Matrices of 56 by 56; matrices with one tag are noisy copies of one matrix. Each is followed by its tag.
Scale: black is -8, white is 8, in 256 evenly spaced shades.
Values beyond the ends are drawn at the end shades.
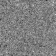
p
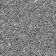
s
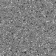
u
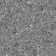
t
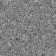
s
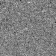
t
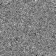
s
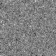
s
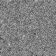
s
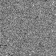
p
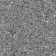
u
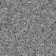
t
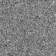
p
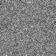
t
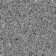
s
